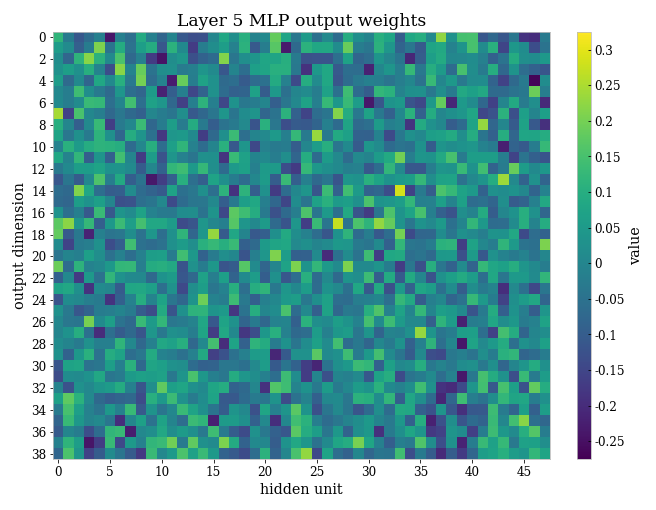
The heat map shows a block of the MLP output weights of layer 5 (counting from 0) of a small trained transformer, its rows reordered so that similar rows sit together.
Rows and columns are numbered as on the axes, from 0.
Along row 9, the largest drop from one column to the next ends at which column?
26
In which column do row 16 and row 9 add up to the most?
17
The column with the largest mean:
28
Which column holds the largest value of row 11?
33
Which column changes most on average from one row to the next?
30
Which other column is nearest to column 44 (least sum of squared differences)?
14
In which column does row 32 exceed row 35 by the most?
21
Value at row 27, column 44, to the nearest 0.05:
0.1
